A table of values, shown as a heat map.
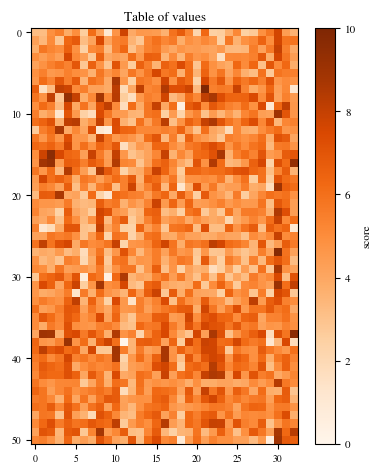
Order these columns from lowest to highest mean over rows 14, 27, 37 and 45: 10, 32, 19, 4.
19, 32, 4, 10
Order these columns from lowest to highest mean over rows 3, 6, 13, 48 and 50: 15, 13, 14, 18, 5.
18, 13, 5, 14, 15
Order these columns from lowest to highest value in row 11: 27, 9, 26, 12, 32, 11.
12, 11, 9, 32, 26, 27
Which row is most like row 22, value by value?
10
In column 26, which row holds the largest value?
17
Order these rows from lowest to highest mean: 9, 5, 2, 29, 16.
29, 2, 5, 9, 16
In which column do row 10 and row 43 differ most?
3
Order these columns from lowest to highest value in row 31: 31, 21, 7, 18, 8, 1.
21, 18, 7, 31, 1, 8
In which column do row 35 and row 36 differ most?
1
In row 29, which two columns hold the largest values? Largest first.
30, 15
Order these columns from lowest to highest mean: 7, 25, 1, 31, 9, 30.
9, 7, 25, 1, 31, 30
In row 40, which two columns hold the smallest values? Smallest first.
11, 18
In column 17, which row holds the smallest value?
49
